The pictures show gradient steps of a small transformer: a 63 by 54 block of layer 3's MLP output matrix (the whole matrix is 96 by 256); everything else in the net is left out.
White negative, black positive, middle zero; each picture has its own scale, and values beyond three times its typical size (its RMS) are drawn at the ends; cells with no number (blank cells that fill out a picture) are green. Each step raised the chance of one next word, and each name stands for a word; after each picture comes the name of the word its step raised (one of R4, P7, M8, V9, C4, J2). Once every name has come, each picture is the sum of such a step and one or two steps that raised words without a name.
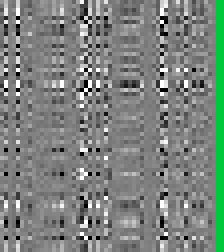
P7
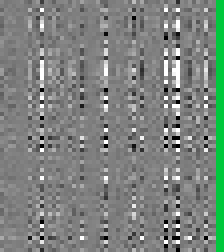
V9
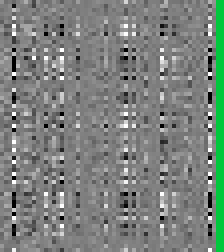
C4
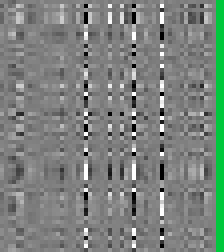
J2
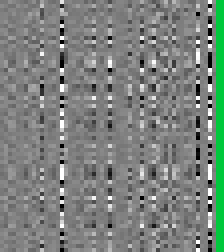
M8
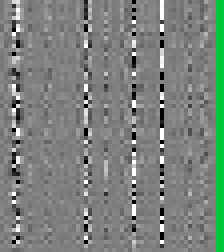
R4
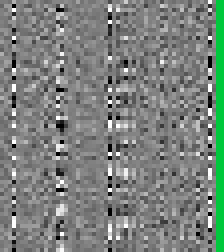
M8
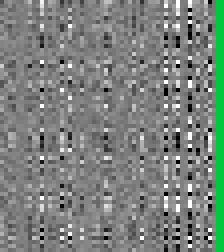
V9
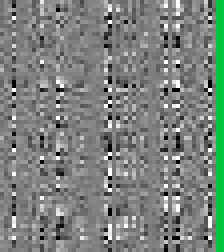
P7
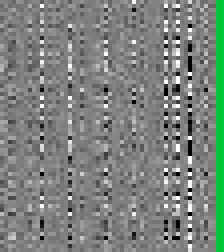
M8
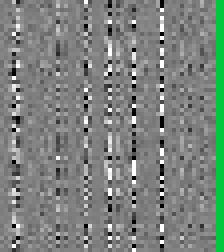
V9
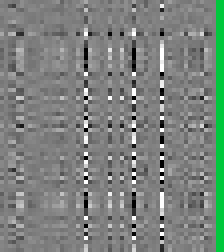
C4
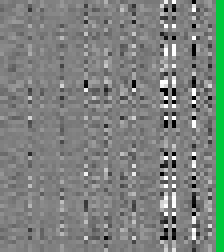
P7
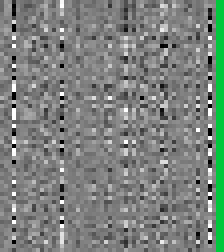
R4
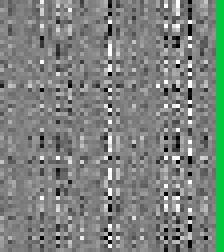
R4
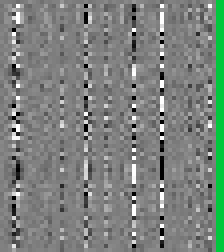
J2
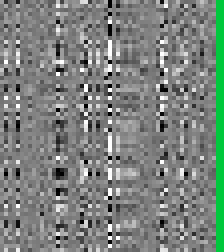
M8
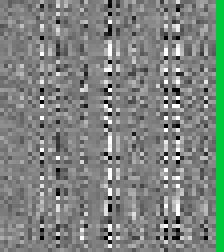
V9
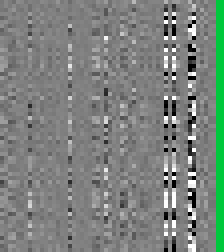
C4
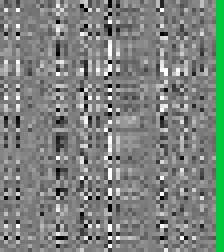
V9
